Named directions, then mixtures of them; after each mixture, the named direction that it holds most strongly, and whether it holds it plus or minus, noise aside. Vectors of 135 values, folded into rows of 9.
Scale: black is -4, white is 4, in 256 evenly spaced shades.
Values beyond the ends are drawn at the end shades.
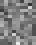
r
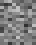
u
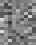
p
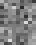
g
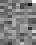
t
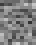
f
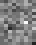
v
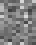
g, minus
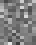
r, minus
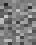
p, plus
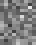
r, plus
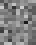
g, minus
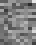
t, plus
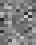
p, minus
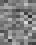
v, plus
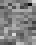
t, plus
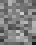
v, plus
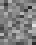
u, plus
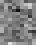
u, minus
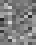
p, minus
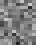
r, minus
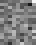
t, plus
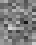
v, minus
